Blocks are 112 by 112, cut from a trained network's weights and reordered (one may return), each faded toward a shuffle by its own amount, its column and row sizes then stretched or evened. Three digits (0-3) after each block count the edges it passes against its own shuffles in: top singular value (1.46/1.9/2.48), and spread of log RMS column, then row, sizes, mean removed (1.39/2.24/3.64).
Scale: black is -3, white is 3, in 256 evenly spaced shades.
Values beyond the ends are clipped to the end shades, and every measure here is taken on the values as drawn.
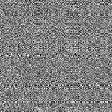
3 0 2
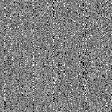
2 2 0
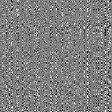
3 3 2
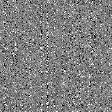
0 2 1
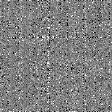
1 2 1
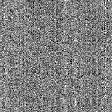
2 1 0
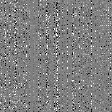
0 3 1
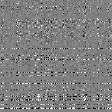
3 2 3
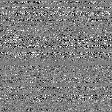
0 0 3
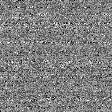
0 0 2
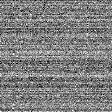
3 1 1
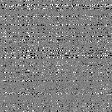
1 2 3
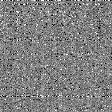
1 0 2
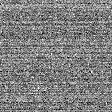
2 0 1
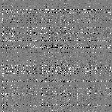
1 2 3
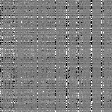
3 3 1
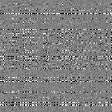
3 2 3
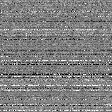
3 0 3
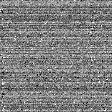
3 1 1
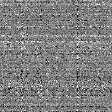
2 2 2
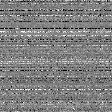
3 1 3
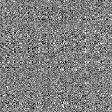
2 1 2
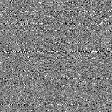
2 0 2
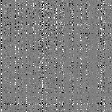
1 3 2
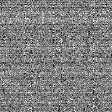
2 2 0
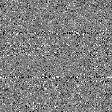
2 1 2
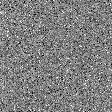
0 0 0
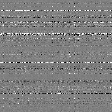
2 1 3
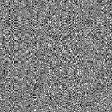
3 2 1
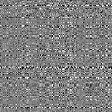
3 2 3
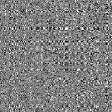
3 2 2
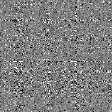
2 2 2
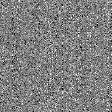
0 2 0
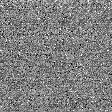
0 0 1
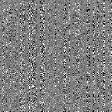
2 3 1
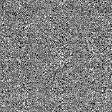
0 2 0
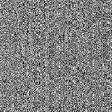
2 2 0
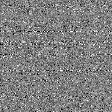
0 0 2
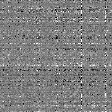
2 2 2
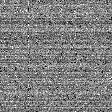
2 1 0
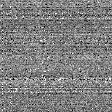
2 1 2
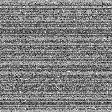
3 0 0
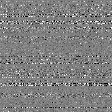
1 0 3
